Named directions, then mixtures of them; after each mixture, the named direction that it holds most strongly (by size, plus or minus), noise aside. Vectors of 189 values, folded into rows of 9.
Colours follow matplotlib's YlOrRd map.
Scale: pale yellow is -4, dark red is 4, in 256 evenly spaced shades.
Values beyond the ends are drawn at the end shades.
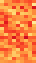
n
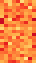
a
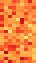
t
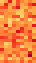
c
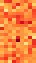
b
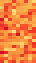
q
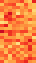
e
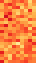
e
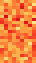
a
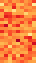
e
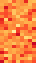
q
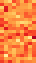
q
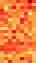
t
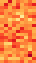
c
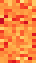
a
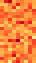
b
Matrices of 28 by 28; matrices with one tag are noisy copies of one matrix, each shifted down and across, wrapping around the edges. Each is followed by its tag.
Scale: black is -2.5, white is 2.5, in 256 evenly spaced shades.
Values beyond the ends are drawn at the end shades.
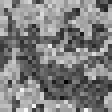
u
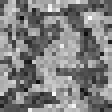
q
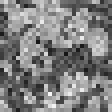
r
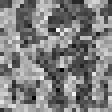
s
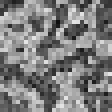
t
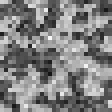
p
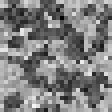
p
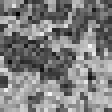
u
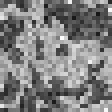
u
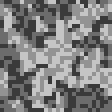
r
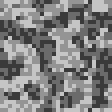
t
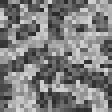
t
